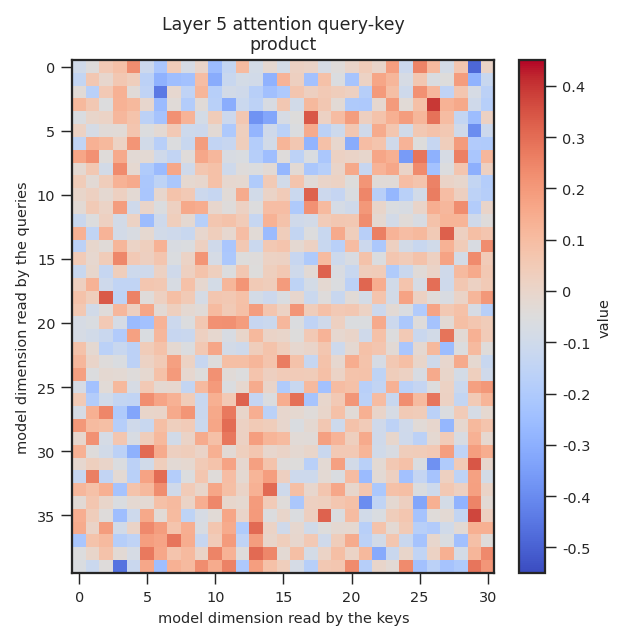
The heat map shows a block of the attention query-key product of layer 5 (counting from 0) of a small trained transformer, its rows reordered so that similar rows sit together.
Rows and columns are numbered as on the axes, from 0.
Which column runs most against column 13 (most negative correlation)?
25
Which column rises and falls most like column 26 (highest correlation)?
17
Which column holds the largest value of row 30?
5
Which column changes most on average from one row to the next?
26
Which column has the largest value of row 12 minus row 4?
14
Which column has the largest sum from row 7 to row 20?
28
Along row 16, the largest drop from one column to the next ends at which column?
19
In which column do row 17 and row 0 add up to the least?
29
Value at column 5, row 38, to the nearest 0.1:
0.3
